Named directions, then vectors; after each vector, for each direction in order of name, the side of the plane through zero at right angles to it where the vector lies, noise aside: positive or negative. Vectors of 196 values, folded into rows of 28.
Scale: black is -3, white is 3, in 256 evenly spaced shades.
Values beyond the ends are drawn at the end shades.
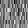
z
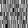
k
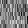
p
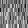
negative, positive, positive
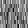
positive, negative, negative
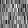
negative, positive, positive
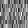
negative, negative, positive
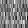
negative, positive, negative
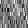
negative, negative, negative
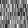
positive, positive, positive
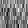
positive, negative, negative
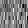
negative, positive, negative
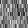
positive, positive, positive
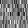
positive, positive, positive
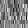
positive, negative, positive
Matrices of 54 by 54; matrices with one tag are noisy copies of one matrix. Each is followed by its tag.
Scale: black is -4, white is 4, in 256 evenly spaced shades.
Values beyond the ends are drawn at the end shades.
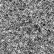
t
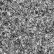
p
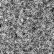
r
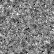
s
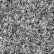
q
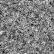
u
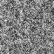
r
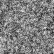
q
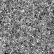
q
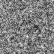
t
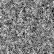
r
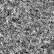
s
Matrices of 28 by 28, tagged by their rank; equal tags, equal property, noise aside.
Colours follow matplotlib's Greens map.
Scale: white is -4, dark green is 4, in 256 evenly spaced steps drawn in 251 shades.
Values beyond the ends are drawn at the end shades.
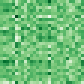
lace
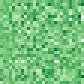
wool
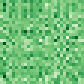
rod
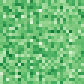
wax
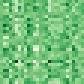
lace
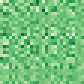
lace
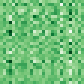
lace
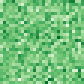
wax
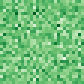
wax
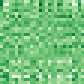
lace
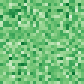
wool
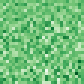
wool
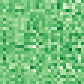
wool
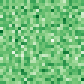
wax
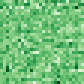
wool
